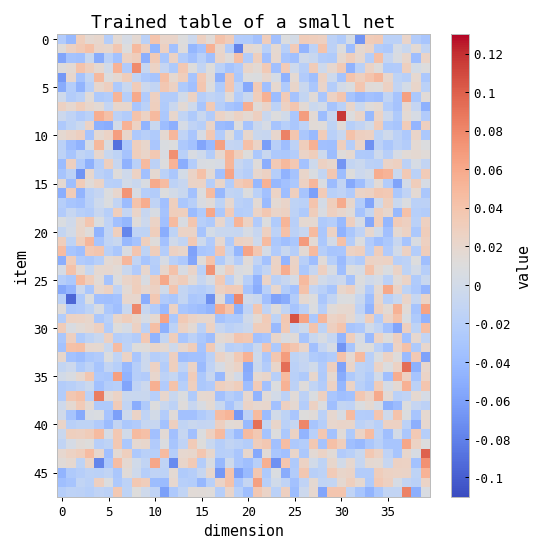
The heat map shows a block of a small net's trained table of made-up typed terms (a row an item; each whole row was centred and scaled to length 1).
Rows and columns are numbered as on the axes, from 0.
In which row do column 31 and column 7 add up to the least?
20
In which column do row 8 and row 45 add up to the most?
30
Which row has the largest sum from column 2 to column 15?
25
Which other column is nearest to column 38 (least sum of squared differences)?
5
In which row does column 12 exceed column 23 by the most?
12
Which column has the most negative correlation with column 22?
23
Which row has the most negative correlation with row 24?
27
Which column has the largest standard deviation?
24
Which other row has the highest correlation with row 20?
35
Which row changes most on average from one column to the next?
44
